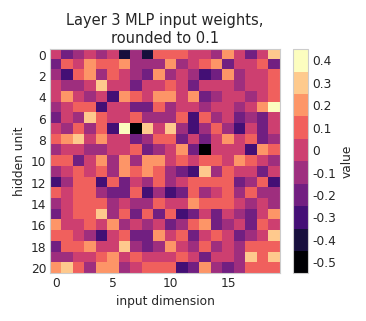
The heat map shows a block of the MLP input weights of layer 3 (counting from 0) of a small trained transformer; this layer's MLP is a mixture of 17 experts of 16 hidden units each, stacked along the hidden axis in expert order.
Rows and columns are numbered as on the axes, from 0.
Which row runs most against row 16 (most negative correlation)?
7
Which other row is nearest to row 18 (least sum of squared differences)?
1
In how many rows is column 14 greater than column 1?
8
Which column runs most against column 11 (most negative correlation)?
2
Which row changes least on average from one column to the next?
14
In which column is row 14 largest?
12
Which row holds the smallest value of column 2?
10
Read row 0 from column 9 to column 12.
0.1 0.1 0.1 0
